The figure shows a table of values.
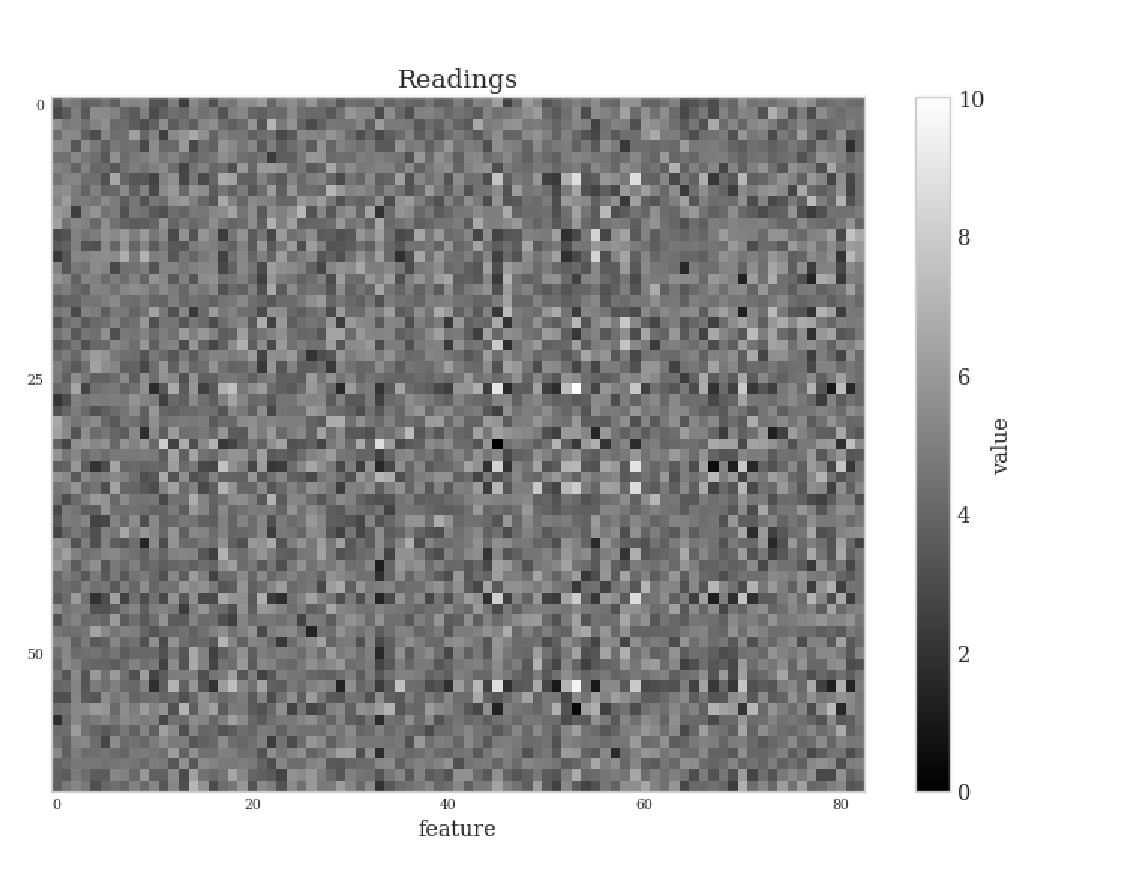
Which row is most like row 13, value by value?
54
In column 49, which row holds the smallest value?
24
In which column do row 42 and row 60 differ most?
33
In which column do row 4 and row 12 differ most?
81
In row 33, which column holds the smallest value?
67
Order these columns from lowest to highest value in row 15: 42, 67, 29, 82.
42, 67, 82, 29
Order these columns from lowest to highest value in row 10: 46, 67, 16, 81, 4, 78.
78, 67, 81, 16, 4, 46
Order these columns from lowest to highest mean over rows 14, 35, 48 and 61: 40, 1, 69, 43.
40, 1, 69, 43
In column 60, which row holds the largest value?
44
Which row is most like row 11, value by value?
2
